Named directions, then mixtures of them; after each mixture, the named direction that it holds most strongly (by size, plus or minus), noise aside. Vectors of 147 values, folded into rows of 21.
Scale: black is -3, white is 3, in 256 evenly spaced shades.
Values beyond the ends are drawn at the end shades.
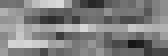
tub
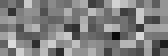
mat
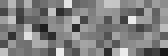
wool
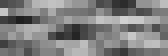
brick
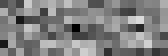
brick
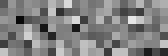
wool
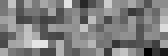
wool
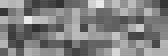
brick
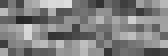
brick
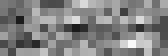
tub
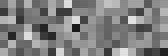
wool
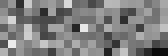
wool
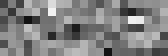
brick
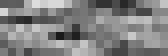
brick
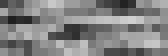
brick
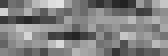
brick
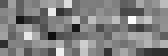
wool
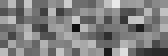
wool
